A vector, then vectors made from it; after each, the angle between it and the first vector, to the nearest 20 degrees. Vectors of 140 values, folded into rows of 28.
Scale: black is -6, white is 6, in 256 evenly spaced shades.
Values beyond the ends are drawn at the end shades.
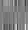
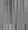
140 degrees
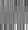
40 degrees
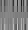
120 degrees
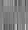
20 degrees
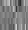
60 degrees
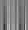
80 degrees
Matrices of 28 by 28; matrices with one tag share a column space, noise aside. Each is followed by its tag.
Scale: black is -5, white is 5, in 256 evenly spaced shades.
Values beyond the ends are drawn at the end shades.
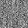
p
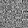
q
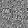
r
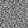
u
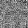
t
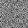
u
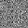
q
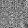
p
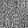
p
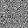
u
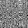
p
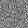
q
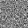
r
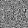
r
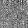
t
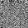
t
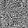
p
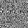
q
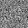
r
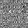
q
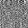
t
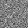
u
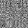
p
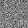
p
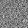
u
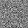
u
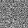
u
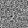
r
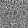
t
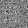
q
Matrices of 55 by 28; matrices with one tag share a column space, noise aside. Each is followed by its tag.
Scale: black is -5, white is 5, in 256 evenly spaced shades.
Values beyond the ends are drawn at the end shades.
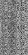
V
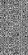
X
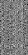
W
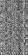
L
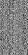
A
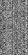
V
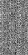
A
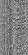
W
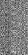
X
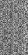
L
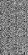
X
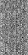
L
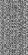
W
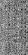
L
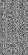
W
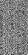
X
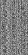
V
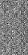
L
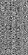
V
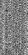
A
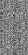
A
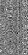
V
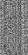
W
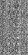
L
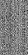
W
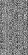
A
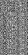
V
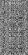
X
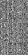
L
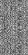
V
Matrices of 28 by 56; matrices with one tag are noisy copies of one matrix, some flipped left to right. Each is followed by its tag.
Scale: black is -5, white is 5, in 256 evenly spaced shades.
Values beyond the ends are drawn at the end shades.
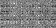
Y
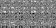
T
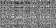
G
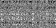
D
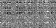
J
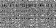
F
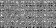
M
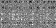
D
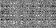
Y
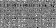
F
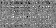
G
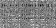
F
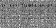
F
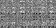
T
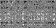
D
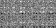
T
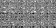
T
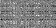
Y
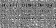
F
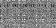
F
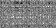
G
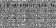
F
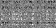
D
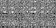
T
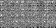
M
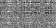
J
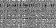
F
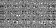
Y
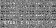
Y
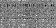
F
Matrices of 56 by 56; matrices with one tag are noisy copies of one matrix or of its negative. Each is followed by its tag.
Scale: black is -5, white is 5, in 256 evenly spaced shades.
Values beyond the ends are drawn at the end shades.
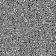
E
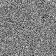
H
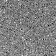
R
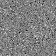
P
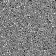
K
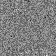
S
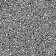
H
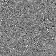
K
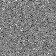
K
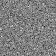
K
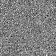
S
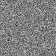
K
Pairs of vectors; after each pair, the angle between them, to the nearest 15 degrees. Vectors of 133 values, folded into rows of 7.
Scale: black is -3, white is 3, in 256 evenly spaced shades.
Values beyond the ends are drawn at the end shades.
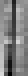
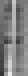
165 degrees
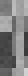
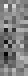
60 degrees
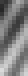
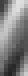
105 degrees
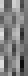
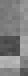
90 degrees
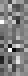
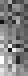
150 degrees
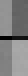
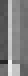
90 degrees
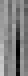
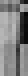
60 degrees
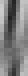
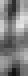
45 degrees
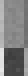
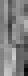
105 degrees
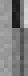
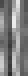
120 degrees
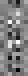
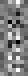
165 degrees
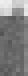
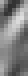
105 degrees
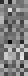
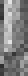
120 degrees
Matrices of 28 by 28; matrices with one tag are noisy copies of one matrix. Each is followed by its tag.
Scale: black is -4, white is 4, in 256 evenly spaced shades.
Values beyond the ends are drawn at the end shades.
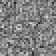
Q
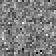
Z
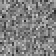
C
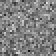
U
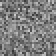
U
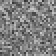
U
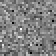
U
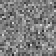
Z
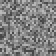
Q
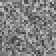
U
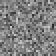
Z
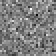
U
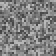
C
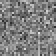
C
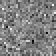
Z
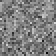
U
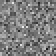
Z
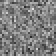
U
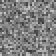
Q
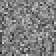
U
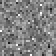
Z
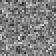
C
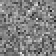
U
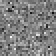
C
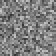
Q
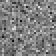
U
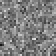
Z
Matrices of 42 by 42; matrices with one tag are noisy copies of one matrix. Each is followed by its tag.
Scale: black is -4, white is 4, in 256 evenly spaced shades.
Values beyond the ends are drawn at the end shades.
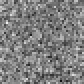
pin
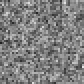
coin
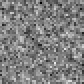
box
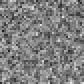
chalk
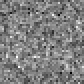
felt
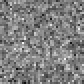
felt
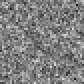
box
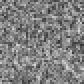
felt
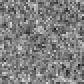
box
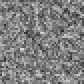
box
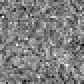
felt
